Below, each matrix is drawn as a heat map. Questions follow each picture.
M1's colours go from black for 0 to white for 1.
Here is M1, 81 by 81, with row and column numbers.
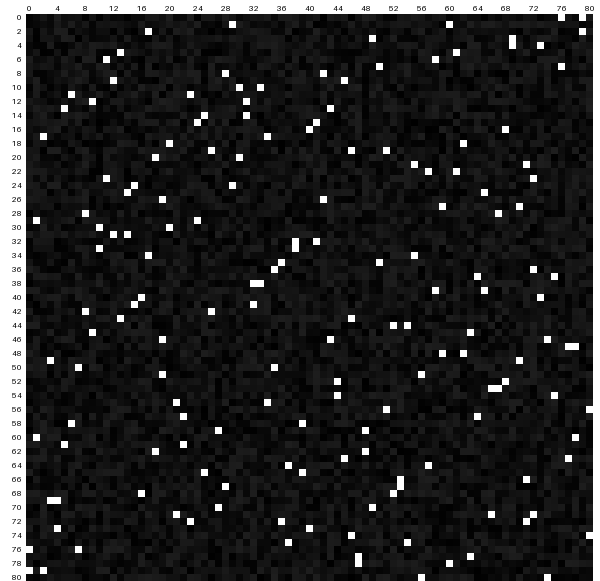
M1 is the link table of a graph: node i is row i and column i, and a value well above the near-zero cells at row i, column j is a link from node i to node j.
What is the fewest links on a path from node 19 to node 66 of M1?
7
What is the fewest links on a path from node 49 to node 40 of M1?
5
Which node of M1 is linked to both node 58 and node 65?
node 39
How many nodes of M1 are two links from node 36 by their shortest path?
3
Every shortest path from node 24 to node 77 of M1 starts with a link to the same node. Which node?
node 29
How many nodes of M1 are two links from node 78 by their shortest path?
2
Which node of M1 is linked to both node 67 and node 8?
node 28
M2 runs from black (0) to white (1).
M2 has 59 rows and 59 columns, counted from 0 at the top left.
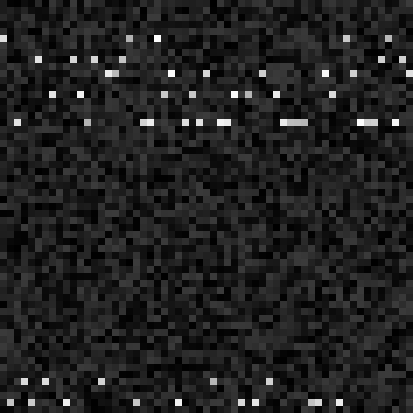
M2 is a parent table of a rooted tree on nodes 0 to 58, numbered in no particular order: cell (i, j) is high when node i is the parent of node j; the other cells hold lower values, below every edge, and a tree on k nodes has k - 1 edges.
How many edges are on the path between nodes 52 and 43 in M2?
2
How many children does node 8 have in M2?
6
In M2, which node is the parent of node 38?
54
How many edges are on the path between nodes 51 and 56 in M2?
2
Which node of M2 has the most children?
17
